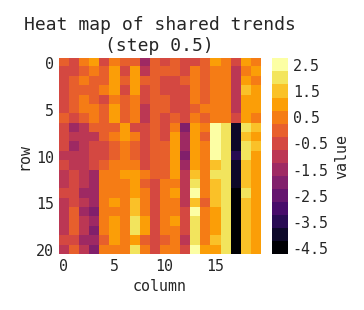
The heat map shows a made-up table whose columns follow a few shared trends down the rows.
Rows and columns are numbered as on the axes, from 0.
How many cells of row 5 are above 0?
9
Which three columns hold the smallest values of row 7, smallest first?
17, 12, 1
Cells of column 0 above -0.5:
2
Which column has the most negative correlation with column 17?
16
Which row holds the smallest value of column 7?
7
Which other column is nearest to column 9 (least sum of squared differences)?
0
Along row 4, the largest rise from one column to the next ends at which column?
18
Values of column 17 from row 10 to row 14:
-3.5 -4 -4 -4 -4.5
